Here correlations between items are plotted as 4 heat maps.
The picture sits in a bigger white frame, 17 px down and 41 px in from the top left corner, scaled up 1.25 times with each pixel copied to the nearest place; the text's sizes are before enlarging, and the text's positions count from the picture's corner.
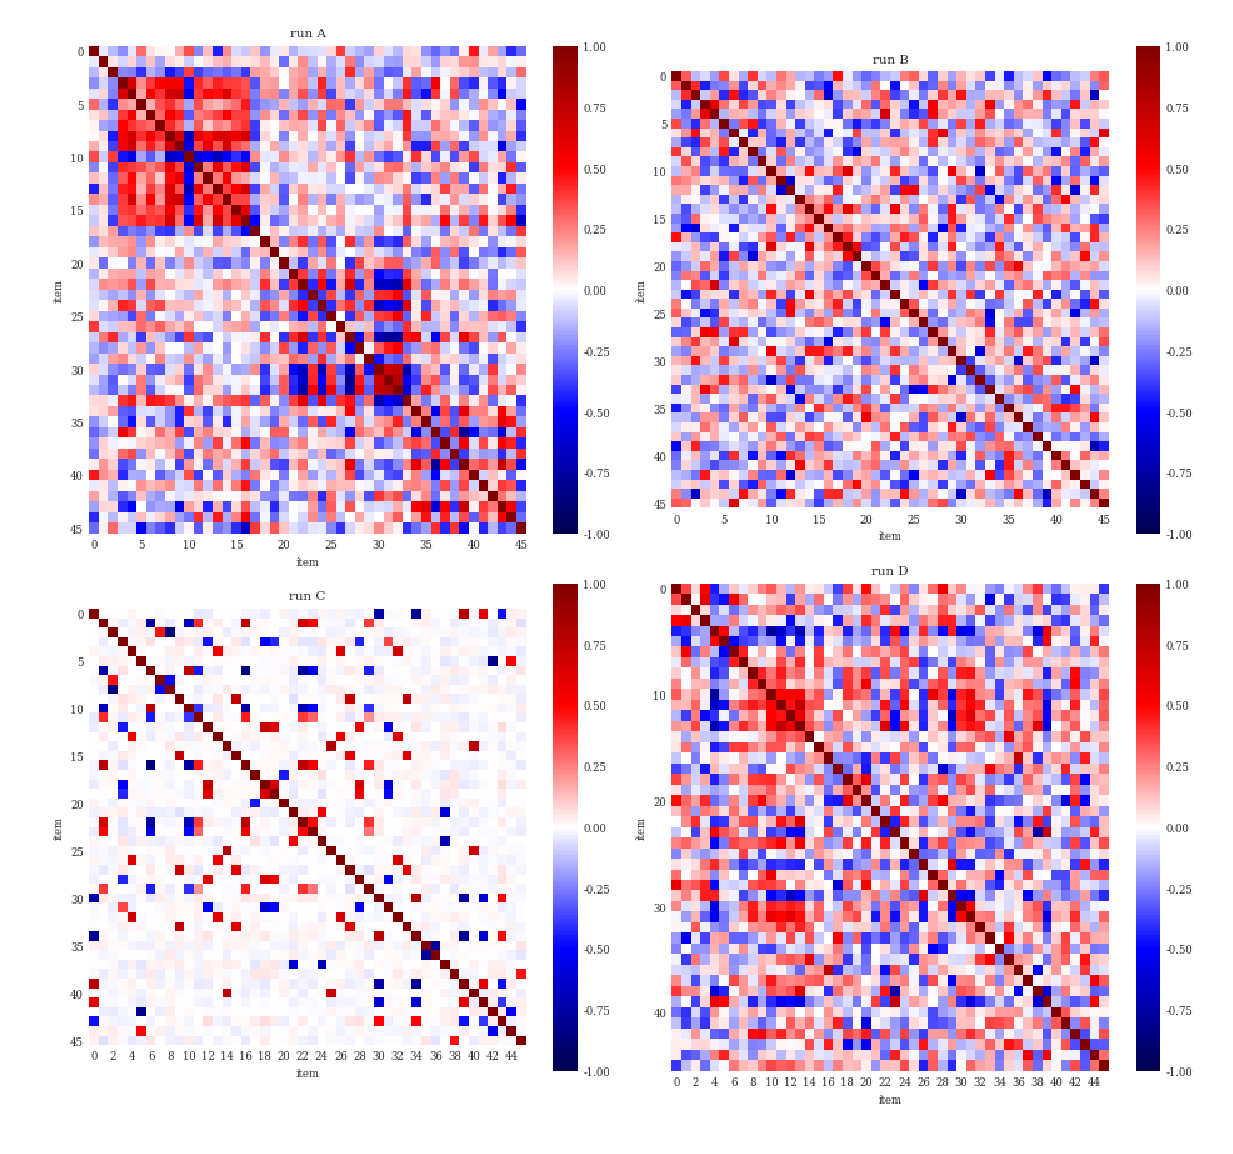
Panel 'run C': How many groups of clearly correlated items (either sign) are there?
12
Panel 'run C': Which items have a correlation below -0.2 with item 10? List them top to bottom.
1, 11, 16, 22, 23, 29
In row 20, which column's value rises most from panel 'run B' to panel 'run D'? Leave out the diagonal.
18
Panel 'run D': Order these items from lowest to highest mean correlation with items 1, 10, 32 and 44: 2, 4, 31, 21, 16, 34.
4, 34, 16, 21, 2, 31
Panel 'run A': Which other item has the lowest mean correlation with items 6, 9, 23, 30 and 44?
10
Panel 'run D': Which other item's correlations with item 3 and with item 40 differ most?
1
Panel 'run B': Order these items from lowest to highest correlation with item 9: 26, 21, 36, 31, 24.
26, 31, 24, 36, 21
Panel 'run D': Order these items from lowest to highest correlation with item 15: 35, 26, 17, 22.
26, 35, 17, 22
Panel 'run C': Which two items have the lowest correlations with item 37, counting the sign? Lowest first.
24, 21
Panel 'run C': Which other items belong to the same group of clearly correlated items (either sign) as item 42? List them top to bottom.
5, 44
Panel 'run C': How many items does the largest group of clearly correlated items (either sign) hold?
8
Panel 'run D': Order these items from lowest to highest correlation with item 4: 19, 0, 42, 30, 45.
30, 0, 42, 19, 45
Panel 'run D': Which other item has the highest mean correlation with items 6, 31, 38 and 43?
13
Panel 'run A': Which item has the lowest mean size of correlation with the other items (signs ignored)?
1
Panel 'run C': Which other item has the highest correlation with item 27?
9
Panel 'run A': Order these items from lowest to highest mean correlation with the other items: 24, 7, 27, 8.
27, 24, 7, 8
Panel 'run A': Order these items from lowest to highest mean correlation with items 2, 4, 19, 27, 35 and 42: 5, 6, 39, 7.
5, 7, 6, 39
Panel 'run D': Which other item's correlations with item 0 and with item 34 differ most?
28
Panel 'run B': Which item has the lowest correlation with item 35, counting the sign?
0
